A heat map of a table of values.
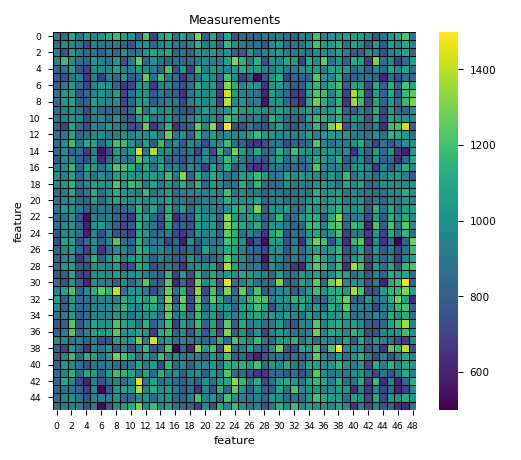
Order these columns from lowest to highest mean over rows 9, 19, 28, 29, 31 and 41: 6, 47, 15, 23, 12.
6, 12, 15, 47, 23
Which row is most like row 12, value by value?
34
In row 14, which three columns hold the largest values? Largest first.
11, 13, 24
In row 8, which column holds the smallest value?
28
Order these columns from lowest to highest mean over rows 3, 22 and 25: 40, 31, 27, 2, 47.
31, 47, 27, 2, 40
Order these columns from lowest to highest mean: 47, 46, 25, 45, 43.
46, 43, 25, 45, 47
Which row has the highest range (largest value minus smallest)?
38
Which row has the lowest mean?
5
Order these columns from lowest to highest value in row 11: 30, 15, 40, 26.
26, 40, 30, 15
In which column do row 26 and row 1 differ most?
19
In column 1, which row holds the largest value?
3
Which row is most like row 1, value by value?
44
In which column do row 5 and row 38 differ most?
47
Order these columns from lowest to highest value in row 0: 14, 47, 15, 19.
14, 15, 47, 19
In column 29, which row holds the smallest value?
33
